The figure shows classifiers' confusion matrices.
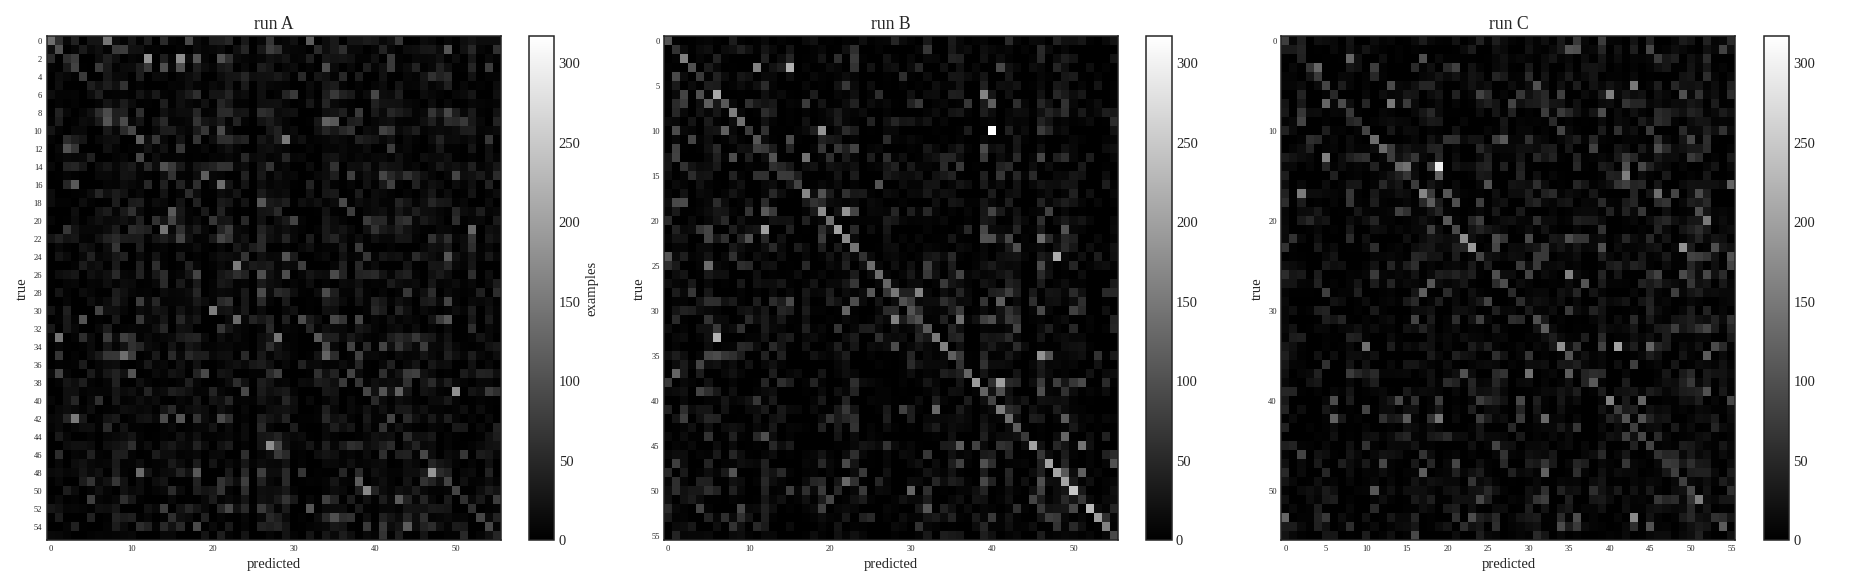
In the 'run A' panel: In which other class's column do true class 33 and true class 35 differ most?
28
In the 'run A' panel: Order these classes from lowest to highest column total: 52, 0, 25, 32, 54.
25, 0, 32, 54, 52
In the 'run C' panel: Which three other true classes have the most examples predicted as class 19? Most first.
14, 42, 15
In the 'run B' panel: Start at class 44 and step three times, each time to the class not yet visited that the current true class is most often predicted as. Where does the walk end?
46
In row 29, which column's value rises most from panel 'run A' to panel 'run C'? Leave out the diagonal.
25
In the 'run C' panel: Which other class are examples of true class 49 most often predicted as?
23
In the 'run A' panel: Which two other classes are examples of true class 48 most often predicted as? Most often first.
47, 11
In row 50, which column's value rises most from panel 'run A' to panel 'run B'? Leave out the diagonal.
30
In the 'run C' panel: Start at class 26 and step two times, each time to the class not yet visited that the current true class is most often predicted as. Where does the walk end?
52
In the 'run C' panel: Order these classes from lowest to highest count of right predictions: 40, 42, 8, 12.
8, 42, 12, 40
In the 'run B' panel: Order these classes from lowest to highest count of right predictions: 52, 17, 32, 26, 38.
32, 26, 17, 38, 52
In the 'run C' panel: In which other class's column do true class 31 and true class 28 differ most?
17
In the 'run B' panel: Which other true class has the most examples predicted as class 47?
35
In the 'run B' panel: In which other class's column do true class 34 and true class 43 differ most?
28
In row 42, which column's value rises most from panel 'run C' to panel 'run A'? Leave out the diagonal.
3
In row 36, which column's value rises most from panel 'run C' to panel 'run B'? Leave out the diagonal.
4
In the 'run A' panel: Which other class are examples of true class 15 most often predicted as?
19
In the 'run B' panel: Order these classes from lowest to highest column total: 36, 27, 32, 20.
20, 27, 32, 36
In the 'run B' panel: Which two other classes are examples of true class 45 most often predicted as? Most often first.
51, 36
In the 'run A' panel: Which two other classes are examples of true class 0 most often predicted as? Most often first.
7, 32
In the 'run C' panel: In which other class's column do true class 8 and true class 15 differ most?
42
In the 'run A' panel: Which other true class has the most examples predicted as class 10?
37
